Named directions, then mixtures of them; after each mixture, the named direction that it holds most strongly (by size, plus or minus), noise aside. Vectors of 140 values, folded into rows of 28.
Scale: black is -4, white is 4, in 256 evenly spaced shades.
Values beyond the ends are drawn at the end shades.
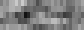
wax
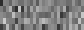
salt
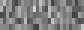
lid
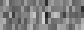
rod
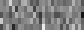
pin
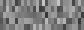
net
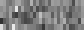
pin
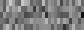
net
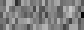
net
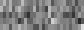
lid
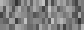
lid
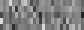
pin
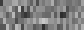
salt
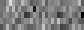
pin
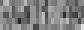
rod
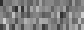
salt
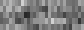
wax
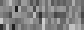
pin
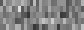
salt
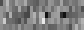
rod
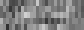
wax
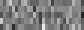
pin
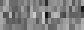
rod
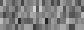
net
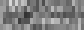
wax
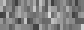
lid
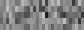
net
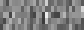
rod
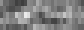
wax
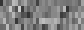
salt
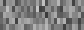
net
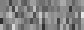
pin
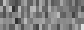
lid
